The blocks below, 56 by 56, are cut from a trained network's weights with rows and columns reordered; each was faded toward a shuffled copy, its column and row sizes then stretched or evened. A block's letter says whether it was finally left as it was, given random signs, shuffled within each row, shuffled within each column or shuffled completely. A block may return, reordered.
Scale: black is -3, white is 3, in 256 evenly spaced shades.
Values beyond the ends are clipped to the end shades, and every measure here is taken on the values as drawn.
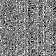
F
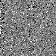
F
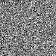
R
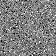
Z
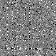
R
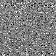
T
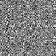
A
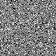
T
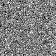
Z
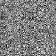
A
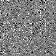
R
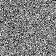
Z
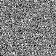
T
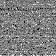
T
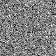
T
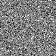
Z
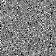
F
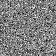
Z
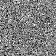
Z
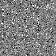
F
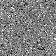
Z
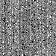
F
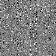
F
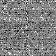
A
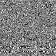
T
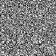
A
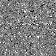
T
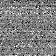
T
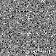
T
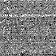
A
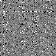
R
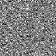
A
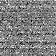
T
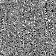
F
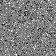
Z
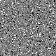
F
